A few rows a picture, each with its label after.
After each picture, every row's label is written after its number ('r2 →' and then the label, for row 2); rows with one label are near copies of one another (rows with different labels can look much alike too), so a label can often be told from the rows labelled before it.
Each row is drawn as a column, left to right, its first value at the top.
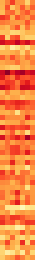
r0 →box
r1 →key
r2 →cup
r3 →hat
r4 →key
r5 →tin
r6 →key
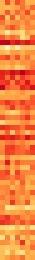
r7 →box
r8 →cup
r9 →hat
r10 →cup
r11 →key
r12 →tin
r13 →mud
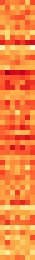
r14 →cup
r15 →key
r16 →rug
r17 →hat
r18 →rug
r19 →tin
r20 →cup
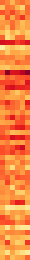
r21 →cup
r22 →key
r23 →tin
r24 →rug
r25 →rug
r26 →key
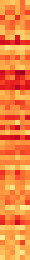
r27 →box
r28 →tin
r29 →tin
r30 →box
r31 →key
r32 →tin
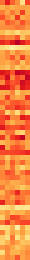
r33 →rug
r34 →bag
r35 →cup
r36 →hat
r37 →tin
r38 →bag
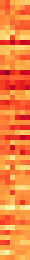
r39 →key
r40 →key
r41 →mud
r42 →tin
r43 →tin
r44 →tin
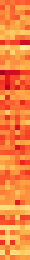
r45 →key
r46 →bag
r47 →key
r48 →rug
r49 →cup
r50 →cup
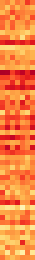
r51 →hat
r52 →rug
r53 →tin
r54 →rug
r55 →key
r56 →bag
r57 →rug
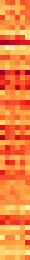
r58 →box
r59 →cup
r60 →cup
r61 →box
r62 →cup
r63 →key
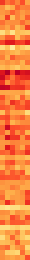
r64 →bag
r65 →rug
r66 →cup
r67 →key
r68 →bag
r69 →hat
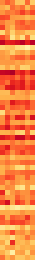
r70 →hat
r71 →rug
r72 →key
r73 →tin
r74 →tin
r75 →cup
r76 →tin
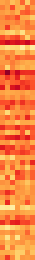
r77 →mud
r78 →hat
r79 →mud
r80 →box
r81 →cup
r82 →tin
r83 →cup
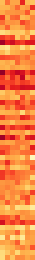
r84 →box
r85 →cup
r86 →box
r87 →key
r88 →bag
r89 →tin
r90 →mud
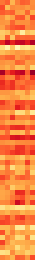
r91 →key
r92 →cup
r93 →tin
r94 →hat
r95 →hat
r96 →cup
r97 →hat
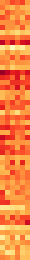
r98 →hat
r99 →rug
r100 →cup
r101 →bag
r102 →cup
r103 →box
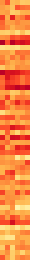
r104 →hat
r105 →bag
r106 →box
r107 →mud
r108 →mud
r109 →mud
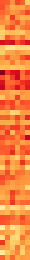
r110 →key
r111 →cup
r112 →hat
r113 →bag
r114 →cup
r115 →tin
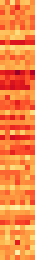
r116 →tin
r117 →bag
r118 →tin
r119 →key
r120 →tin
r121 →mud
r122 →hat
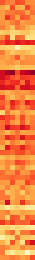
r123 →bag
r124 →rug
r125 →key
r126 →cup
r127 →rug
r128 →key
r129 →key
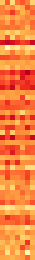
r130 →tin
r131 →cup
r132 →tin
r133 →cup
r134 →bag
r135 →key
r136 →tin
